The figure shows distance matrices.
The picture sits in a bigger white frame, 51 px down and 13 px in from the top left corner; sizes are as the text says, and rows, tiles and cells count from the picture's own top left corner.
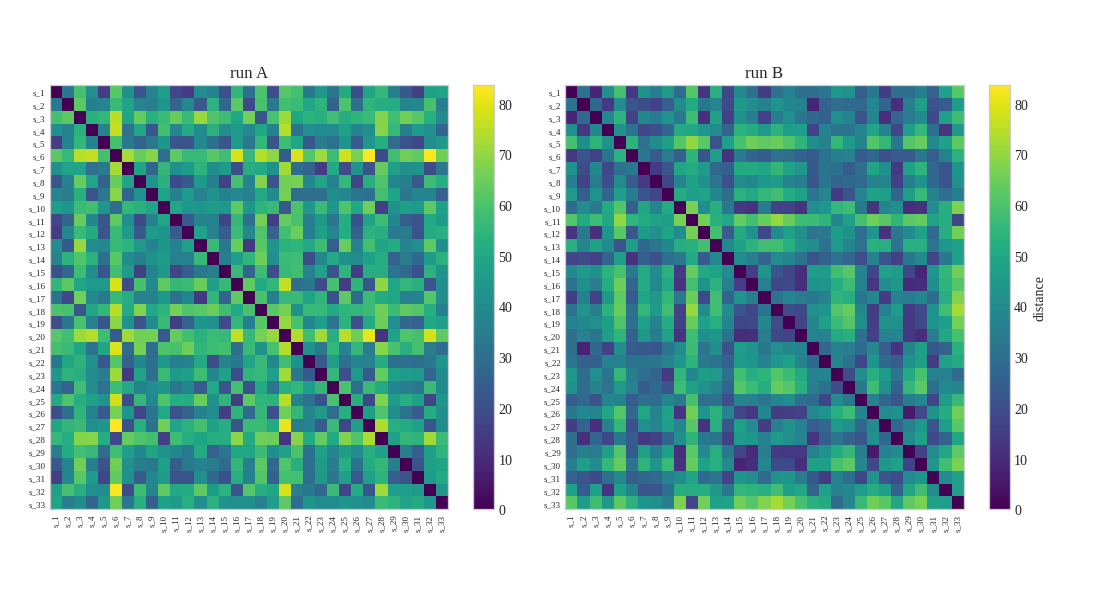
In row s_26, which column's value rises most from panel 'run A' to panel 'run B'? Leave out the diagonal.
s_11
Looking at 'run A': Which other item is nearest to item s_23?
s_7
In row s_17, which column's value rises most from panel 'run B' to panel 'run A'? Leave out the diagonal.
s_3
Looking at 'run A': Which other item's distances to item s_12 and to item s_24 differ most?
s_13
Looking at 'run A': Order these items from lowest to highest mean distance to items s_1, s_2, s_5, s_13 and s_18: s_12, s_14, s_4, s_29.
s_12, s_4, s_29, s_14
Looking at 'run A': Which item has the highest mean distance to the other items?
s_6
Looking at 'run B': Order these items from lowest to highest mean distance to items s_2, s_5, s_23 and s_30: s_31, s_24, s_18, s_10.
s_31, s_24, s_10, s_18
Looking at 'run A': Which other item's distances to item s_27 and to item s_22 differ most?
s_14
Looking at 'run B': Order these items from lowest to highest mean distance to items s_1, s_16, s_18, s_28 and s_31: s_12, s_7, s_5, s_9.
s_12, s_7, s_9, s_5
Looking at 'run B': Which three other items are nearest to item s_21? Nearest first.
s_2, s_28, s_4
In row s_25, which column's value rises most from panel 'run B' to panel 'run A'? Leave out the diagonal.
s_6
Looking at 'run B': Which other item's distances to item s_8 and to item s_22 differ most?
s_32
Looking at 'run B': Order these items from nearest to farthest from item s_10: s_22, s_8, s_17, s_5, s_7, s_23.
s_17, s_8, s_22, s_7, s_23, s_5
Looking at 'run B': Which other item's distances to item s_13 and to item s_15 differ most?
s_30
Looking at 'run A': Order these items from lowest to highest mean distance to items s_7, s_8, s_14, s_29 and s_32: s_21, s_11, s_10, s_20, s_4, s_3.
s_11, s_4, s_21, s_10, s_3, s_20
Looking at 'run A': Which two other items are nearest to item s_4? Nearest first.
s_9, s_33
